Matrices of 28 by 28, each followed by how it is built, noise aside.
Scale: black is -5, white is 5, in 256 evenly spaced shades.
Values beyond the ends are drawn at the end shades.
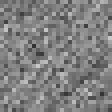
Hankel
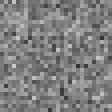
noise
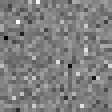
sparse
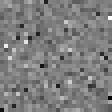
sparse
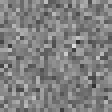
noise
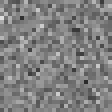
noise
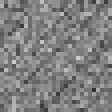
Hankel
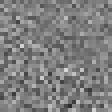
lower triangular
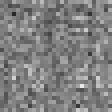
blocks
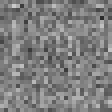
blocks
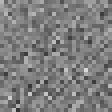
Hankel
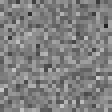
noise
